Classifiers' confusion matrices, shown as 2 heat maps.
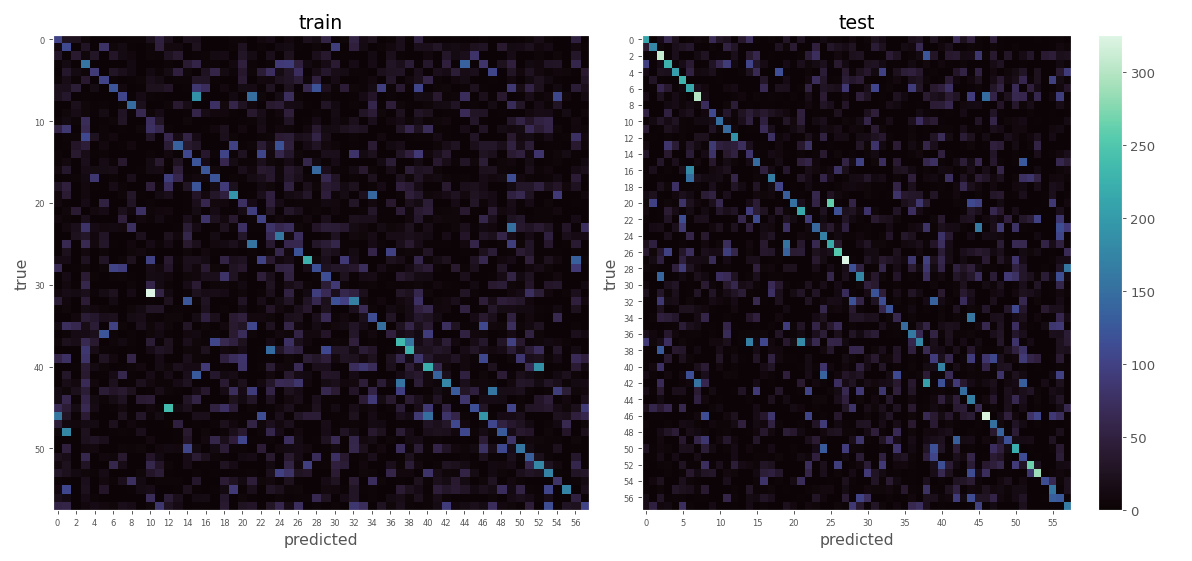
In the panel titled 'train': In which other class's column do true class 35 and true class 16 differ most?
28
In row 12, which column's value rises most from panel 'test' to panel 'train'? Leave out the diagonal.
3
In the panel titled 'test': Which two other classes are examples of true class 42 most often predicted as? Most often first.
38, 7
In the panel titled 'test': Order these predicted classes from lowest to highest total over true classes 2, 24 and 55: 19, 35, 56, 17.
19, 17, 35, 56
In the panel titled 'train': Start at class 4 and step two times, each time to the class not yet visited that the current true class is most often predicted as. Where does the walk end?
43
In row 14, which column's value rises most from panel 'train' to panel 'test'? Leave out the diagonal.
9
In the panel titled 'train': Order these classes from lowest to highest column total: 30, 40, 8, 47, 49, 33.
8, 33, 47, 30, 40, 49
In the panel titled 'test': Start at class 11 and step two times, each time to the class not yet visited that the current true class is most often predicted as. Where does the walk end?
6
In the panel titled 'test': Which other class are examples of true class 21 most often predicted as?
26
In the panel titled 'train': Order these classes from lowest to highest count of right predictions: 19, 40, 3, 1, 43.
1, 43, 3, 19, 40
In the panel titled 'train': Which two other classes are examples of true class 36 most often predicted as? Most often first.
5, 40
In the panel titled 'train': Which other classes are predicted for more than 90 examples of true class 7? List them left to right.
15, 21, 54
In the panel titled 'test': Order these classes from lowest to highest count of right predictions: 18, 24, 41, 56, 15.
41, 18, 56, 15, 24
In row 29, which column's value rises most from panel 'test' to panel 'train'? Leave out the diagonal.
18
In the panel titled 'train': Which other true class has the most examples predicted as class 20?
49
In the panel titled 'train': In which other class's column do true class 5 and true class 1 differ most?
30
